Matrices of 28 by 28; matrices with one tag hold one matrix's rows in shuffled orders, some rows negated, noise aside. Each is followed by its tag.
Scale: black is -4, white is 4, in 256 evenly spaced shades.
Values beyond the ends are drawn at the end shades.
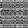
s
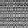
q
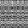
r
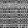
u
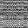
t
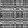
s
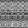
r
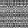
q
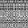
q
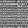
u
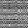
u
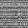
u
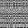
q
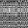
u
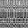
q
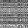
u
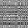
u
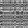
s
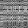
t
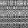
q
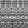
r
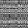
u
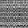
q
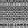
q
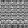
r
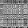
t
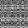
r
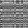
s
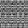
r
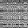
t
